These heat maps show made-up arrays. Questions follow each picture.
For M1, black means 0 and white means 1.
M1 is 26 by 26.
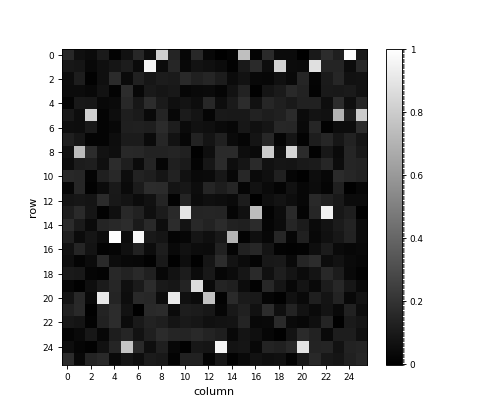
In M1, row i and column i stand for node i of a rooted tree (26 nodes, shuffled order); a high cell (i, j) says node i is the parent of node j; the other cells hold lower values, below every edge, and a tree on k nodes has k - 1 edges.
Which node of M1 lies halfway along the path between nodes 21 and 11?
8
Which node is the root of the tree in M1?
0
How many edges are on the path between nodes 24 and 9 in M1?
2
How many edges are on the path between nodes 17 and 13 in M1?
4
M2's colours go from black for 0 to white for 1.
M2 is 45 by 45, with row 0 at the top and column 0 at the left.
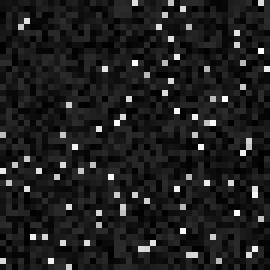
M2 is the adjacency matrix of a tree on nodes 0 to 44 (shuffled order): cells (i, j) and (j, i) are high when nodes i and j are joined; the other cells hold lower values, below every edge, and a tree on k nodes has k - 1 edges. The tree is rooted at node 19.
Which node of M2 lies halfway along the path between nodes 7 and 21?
35
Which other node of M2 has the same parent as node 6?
13
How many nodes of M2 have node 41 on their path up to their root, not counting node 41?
4
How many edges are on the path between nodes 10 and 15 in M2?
2
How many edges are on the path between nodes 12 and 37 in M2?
9
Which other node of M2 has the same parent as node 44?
17
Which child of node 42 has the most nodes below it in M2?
31
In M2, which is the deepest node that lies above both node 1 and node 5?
20
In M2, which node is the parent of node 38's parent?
34
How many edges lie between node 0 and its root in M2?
3
